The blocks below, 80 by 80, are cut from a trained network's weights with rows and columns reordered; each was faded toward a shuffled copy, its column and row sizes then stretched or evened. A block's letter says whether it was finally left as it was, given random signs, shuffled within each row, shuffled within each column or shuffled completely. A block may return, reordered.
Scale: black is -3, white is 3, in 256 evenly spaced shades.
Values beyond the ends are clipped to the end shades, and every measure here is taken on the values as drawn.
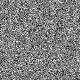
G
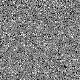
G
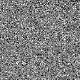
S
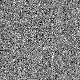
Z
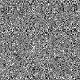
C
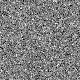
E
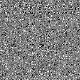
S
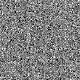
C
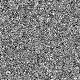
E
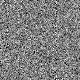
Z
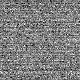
G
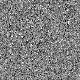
Z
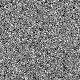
E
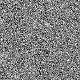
Z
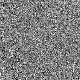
Z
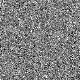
Z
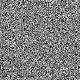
S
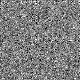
S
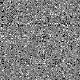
C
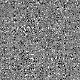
S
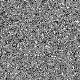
G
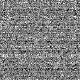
C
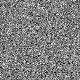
G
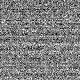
G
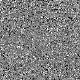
S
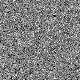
Z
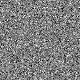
G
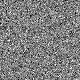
E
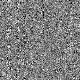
Z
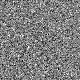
E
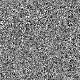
S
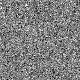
E
